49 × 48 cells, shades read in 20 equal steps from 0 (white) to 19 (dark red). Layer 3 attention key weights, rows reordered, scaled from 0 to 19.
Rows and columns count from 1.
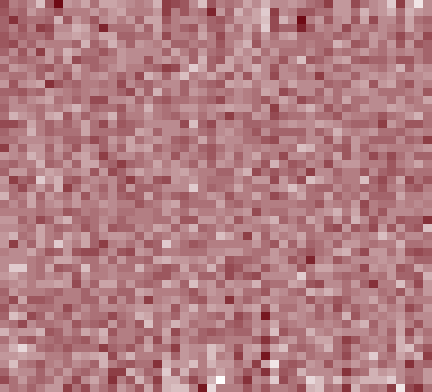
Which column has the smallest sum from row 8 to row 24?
22
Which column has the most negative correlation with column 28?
25
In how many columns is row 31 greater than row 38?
16
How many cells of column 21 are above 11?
13
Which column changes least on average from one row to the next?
43
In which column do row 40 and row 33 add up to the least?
2
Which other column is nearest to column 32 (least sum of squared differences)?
33
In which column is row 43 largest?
30
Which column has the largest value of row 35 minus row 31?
19
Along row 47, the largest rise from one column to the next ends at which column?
20
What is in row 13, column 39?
7
